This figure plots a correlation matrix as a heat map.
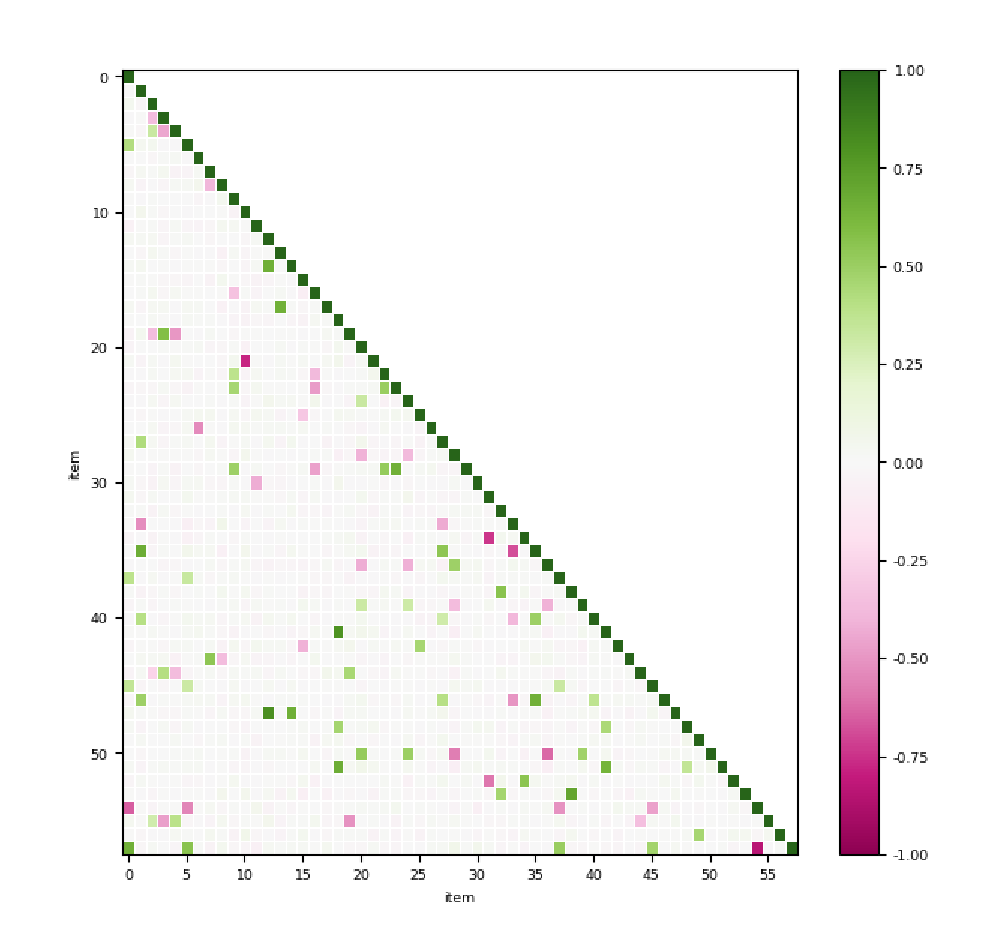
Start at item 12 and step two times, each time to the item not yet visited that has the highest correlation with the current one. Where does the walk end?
14
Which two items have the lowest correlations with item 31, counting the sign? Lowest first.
34, 52
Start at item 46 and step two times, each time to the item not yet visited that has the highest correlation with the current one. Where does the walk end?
1
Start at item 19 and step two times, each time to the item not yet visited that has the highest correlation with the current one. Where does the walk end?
44
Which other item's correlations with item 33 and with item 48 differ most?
35
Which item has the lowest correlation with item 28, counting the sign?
50
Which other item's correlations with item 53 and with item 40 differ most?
38
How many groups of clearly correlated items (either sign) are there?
16
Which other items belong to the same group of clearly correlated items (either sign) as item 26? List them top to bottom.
6
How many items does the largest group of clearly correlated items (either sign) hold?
6
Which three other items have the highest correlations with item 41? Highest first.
18, 51, 48
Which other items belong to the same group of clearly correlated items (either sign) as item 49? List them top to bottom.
56
